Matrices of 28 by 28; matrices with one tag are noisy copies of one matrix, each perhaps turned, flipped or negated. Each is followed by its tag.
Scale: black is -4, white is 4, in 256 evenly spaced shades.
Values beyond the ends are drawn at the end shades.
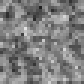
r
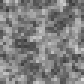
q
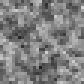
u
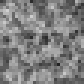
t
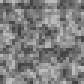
r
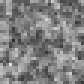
q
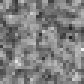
r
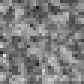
r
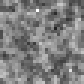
q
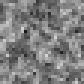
u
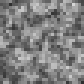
t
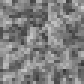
r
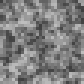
q
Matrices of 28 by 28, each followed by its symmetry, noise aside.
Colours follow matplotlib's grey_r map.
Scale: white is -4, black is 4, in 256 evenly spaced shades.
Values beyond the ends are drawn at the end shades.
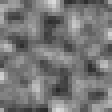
same after a half turn.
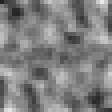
same after a half turn.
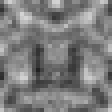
mirrored left to right.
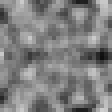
mirrored top to bottom.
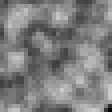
symmetric.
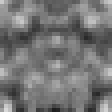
mirrored left to right.
